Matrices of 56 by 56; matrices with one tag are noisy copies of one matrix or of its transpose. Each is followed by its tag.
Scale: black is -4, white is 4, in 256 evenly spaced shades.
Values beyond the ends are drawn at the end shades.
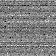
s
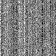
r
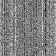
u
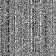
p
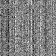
p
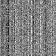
p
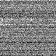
r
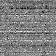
p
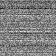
p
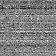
p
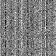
s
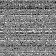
p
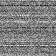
s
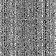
u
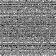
u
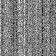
r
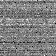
r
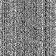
u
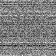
u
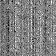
p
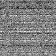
p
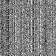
p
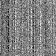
p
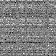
r
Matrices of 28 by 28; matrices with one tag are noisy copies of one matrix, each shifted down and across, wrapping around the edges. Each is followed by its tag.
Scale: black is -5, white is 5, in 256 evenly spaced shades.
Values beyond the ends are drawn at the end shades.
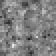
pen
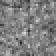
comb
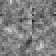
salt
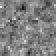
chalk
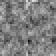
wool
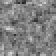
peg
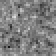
comb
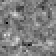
peg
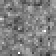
comb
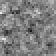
peg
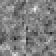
salt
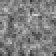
wool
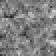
peg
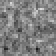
wool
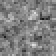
peg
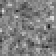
comb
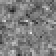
chalk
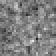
comb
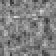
wool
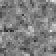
peg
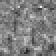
chalk
